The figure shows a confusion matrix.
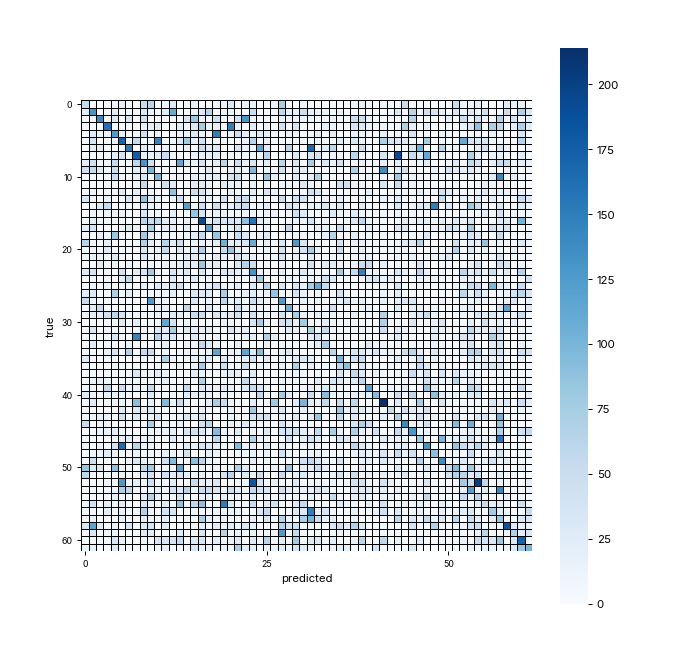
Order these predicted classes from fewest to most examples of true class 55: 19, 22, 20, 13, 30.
22, 20, 30, 13, 19
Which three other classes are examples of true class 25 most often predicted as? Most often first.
32, 56, 31
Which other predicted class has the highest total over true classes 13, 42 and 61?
60
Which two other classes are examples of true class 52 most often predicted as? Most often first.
54, 23
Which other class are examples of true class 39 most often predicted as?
47
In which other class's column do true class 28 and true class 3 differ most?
20
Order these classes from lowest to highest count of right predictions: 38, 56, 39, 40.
38, 56, 40, 39
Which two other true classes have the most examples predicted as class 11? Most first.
30, 41
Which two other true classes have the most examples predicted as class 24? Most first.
6, 34
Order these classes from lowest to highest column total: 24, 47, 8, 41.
24, 47, 41, 8
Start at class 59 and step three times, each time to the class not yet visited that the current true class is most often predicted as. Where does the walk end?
41
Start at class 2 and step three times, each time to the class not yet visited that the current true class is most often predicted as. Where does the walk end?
23
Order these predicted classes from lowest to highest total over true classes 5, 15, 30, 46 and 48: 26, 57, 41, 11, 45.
26, 45, 11, 41, 57
